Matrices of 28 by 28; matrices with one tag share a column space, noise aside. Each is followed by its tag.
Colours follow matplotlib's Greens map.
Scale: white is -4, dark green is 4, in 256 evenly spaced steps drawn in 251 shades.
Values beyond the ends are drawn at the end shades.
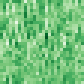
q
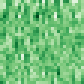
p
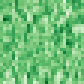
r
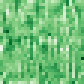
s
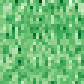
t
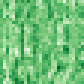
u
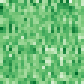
t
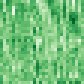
s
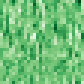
q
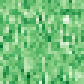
r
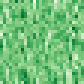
p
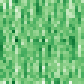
s
